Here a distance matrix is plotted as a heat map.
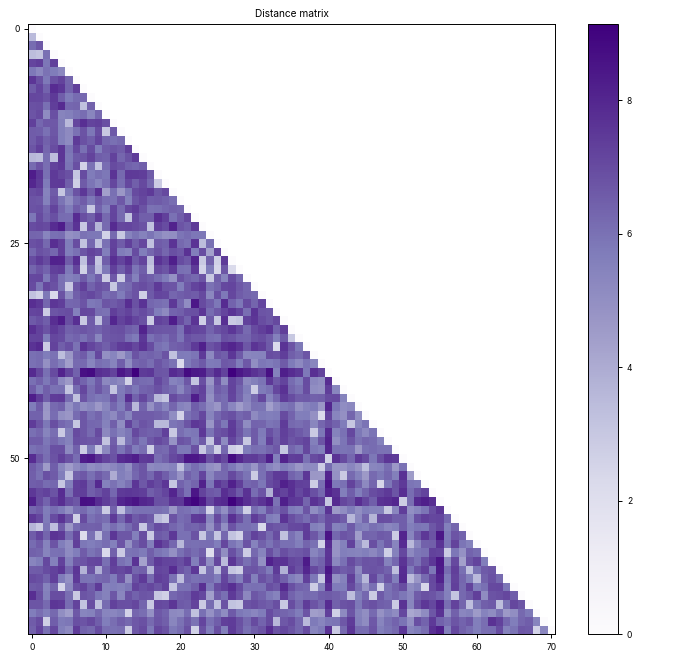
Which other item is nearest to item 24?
61
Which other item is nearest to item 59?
7
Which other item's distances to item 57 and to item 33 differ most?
37
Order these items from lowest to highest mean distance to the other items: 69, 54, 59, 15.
59, 69, 15, 54
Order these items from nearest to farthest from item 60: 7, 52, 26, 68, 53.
68, 52, 7, 53, 26
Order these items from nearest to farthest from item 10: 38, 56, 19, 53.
56, 19, 38, 53
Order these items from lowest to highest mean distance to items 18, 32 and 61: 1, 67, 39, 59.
39, 59, 67, 1
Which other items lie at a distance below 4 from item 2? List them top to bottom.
33, 37, 69
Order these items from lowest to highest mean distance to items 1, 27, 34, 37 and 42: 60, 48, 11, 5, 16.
16, 5, 60, 11, 48
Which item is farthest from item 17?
0
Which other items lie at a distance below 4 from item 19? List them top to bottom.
4, 38, 47, 53, 65
